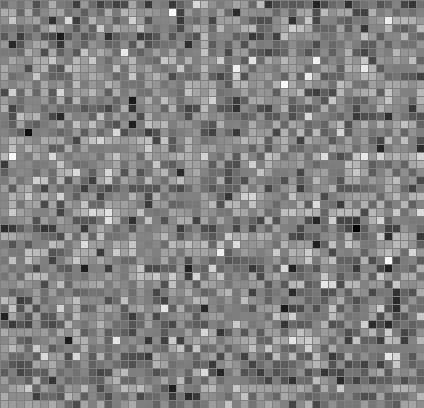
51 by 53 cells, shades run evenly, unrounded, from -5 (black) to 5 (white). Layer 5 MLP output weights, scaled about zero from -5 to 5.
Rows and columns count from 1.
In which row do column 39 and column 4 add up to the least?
17
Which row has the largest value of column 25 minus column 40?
1
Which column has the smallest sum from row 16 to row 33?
27
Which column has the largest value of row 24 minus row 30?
49
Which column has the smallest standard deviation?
3
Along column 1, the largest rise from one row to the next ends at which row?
30
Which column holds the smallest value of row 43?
9
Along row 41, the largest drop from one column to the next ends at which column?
47
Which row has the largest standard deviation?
43
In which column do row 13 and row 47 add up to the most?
26
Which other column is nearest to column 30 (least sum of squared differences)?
11
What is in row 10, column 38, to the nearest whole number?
-1
